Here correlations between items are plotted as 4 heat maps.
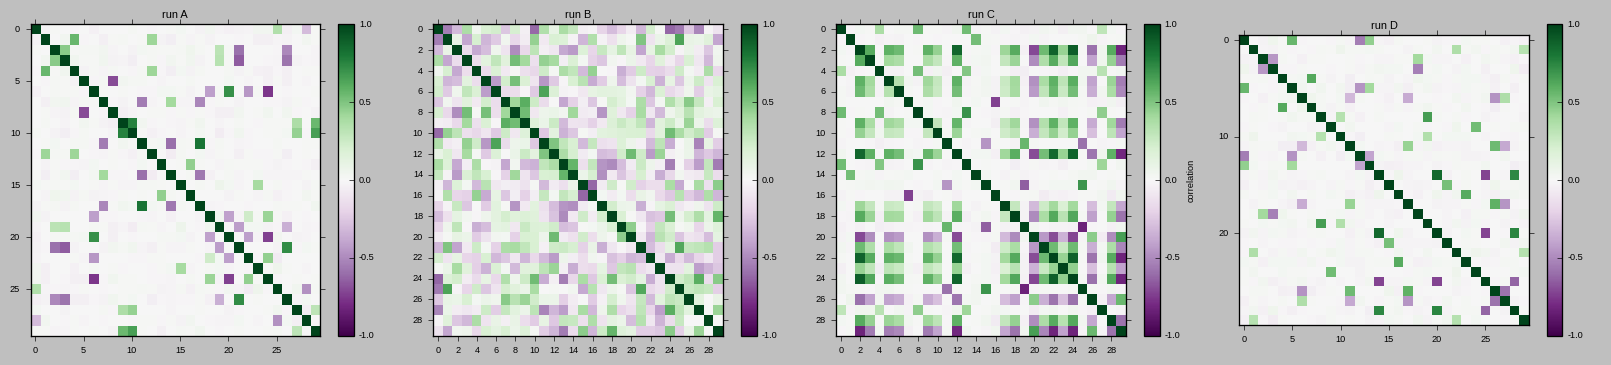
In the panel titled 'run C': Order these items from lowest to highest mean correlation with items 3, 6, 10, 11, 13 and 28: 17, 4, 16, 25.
25, 16, 4, 17
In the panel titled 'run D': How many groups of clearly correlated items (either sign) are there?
10
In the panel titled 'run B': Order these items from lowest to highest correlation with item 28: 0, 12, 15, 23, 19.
23, 12, 15, 0, 19
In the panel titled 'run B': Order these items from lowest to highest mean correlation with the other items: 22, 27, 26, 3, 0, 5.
22, 0, 5, 27, 3, 26
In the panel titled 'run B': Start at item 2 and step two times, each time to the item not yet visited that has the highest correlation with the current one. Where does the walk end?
12
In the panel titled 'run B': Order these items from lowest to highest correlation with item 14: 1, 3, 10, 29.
10, 29, 1, 3
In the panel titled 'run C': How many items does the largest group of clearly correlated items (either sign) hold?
17
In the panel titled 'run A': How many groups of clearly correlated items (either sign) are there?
9
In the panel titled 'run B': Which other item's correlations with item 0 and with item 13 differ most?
1
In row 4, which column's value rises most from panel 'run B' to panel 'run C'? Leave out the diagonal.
8
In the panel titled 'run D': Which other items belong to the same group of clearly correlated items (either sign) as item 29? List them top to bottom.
1, 22
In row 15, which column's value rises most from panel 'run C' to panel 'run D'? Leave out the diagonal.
19
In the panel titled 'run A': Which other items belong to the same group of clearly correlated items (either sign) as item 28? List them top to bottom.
0, 25
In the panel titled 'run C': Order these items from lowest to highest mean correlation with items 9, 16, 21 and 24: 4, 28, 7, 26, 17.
26, 7, 4, 17, 28
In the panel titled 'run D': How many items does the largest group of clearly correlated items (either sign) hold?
5
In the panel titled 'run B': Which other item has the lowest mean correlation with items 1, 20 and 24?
0
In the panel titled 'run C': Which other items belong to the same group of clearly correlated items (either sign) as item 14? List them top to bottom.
1
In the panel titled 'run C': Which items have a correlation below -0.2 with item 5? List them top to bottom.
20, 26, 29
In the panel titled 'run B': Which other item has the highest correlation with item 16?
4
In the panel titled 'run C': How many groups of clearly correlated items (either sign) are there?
5
